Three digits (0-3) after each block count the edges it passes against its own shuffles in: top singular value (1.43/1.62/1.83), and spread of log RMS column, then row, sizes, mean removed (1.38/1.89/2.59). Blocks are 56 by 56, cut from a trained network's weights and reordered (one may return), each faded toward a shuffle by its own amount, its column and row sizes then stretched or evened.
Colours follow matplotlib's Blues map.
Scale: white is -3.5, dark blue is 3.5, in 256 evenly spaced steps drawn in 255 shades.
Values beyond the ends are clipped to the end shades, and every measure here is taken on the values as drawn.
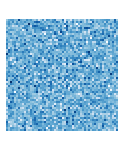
1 0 0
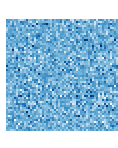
0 0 1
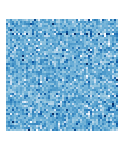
1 1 2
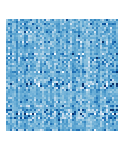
2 0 3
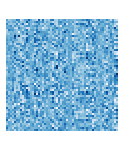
3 3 0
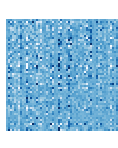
1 3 2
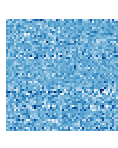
1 0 3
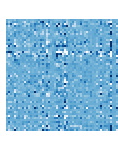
1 3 3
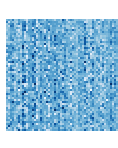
2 3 0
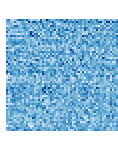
2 0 1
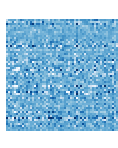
1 1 3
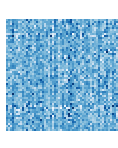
2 1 1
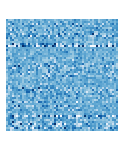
2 0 3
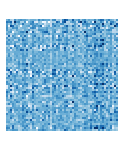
2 1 3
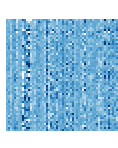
3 3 1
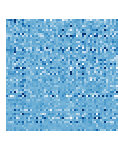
0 2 3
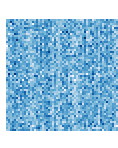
1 0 1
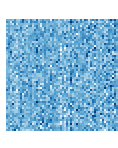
0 2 0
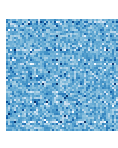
2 1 2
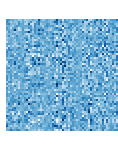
3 3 1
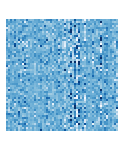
1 3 0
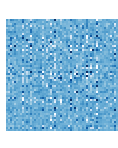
0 3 2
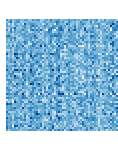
1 1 2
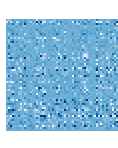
0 3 3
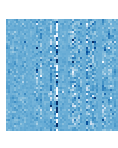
3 3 0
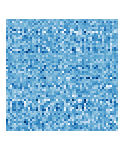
2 1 3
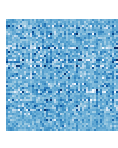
1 0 3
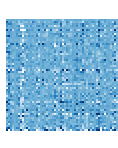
1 3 3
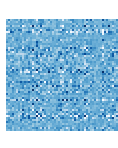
1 2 3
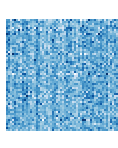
2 0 2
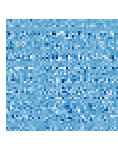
0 1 3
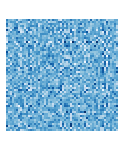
3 2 2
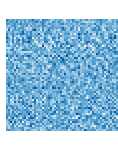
3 0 2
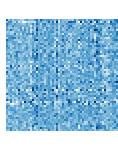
1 2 2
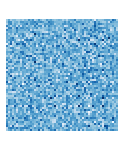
0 1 1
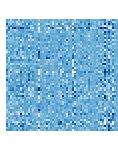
3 3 2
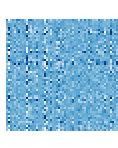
3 3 2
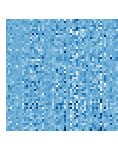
1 3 1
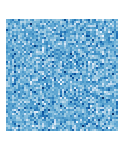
1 2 0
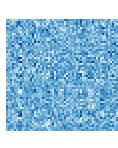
3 2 1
